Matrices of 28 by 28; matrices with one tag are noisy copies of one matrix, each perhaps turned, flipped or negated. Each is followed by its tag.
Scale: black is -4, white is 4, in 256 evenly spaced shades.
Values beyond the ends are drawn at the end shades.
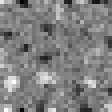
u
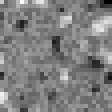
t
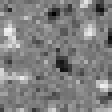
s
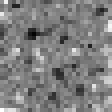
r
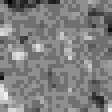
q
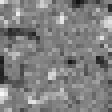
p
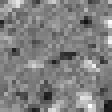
t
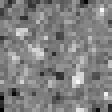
r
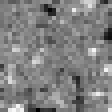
p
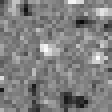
s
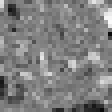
q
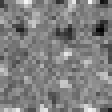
u
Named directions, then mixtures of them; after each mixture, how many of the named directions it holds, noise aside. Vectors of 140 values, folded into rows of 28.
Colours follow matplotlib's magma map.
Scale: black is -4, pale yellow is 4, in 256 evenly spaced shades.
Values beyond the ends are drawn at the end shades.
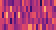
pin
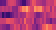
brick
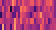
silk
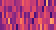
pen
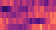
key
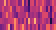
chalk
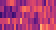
four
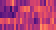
four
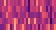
one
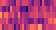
four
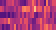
two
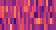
four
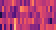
three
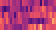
two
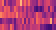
three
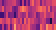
four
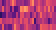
two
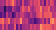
four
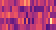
three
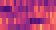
one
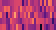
four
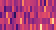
four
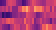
one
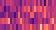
four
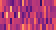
two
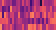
three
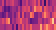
four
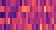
four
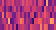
one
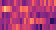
three
